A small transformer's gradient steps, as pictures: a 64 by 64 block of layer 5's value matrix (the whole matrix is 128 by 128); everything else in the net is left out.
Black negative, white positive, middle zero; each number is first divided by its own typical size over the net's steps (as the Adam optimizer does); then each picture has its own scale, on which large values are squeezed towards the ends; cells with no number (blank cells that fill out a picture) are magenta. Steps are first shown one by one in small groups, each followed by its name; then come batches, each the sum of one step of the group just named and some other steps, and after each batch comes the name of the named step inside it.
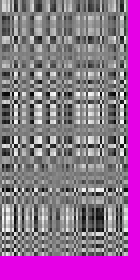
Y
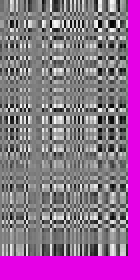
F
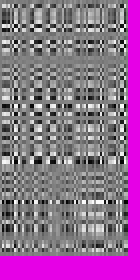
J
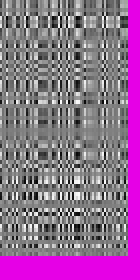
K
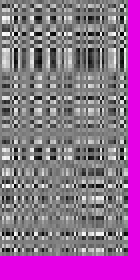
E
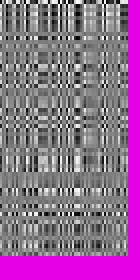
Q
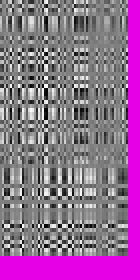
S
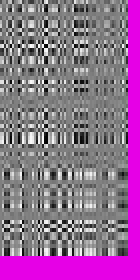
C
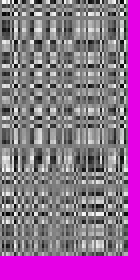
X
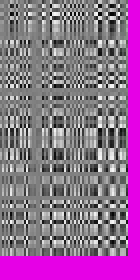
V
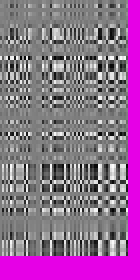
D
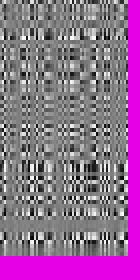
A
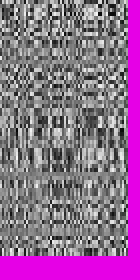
V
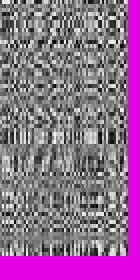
X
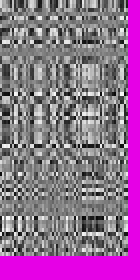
Y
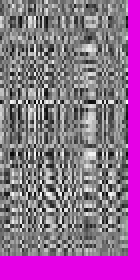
S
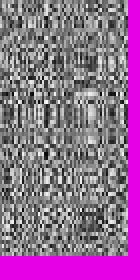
Y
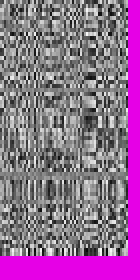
V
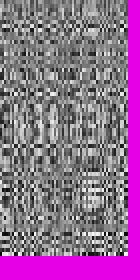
Y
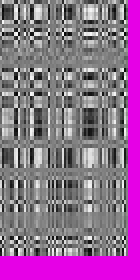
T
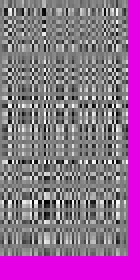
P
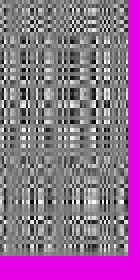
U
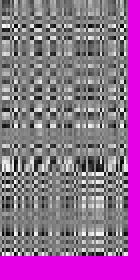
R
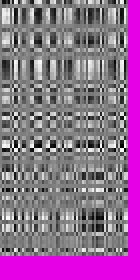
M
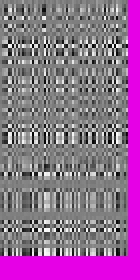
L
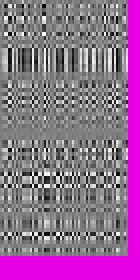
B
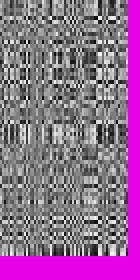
U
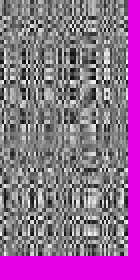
U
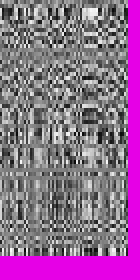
T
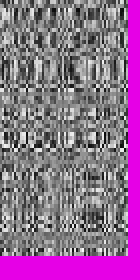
M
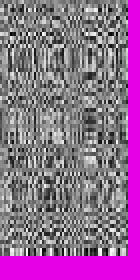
B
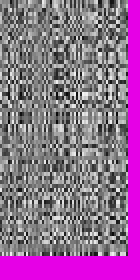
P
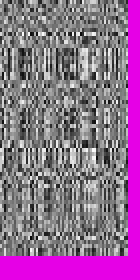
B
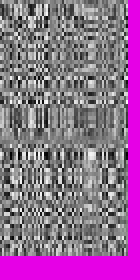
T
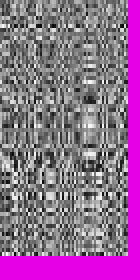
R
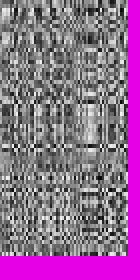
M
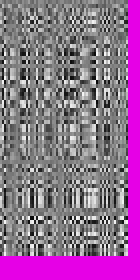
U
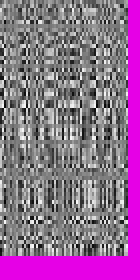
U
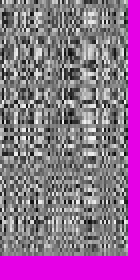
U
